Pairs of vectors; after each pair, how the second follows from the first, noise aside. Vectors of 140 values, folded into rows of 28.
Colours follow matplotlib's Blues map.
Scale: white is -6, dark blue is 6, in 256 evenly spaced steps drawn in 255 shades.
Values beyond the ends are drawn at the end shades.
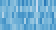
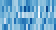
wrapped around, scaled up.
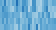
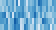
reversed, negated, scaled up.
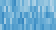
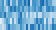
wrapped around, scaled up.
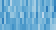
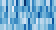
wrapped around, scaled up.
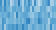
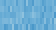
wrapped around, negated, shrunk.
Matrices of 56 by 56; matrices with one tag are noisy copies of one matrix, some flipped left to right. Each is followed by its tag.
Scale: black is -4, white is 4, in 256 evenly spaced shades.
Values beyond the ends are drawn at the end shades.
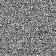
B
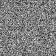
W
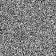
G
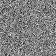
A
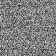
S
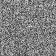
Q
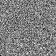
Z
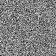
Z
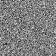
A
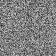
B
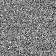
S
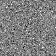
A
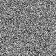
Z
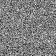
S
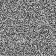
B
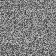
S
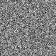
G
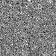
Q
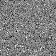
G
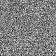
Z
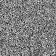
Q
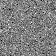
A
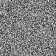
G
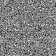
B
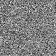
B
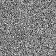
G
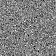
A
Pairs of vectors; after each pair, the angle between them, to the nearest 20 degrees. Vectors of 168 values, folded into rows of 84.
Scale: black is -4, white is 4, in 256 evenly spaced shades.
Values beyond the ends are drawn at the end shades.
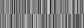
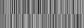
40 degrees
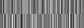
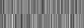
20 degrees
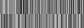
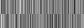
120 degrees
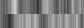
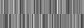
80 degrees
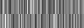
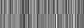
80 degrees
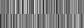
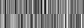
120 degrees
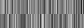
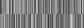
80 degrees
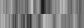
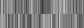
40 degrees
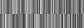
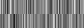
80 degrees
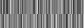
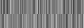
20 degrees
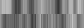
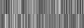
120 degrees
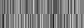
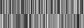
100 degrees
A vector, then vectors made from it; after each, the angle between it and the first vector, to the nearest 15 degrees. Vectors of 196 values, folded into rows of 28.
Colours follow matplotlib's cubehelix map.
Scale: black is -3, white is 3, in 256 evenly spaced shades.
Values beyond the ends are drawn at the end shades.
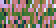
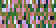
120 degrees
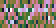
75 degrees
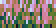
60 degrees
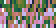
150 degrees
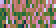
30 degrees
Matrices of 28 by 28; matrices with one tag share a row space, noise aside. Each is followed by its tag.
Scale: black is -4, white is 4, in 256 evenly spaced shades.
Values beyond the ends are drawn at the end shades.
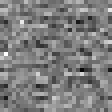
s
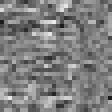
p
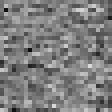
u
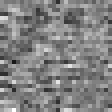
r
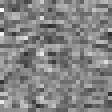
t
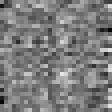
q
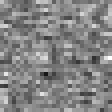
s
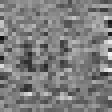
q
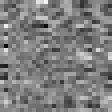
s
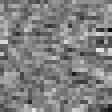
u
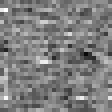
s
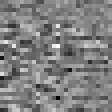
r
